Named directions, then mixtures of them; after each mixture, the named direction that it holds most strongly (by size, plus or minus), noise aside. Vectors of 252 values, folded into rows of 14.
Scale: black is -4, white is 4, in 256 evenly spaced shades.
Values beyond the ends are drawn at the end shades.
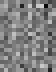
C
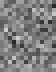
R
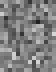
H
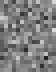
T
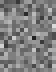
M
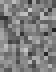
T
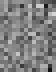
C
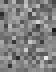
T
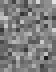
T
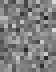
T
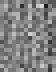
C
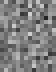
T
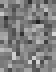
H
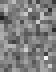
T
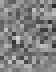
R
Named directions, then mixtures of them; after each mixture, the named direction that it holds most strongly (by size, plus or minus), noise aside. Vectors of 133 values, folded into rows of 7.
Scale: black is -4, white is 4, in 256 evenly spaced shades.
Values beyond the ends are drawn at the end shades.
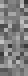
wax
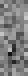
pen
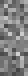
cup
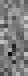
pen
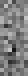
pen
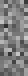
wax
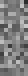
wax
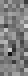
pen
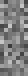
wax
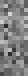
wax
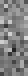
pen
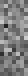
wax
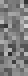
wax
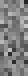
wax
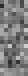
wax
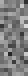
wax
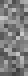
cup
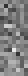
cup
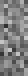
wax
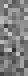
cup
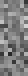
wax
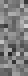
wax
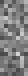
cup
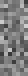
wax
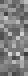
cup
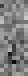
pen
